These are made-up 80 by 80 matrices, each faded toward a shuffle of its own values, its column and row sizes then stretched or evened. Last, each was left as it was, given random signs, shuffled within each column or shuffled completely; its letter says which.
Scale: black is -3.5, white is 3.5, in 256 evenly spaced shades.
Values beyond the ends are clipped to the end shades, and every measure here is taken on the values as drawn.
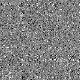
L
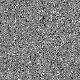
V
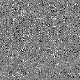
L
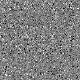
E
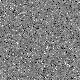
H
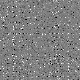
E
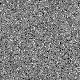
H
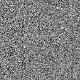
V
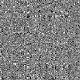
L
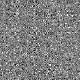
L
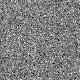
H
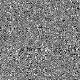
L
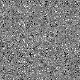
E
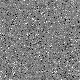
H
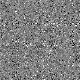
E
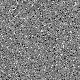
H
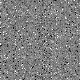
V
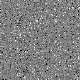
V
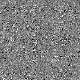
E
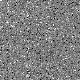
V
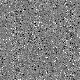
V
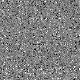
E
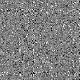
L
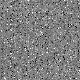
V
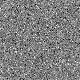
H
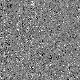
V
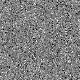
V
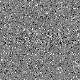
E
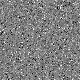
H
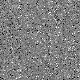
V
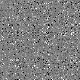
L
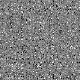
L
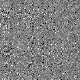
L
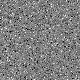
H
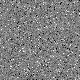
H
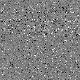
E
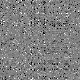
L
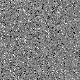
V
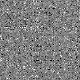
L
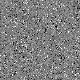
V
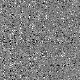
E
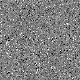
V
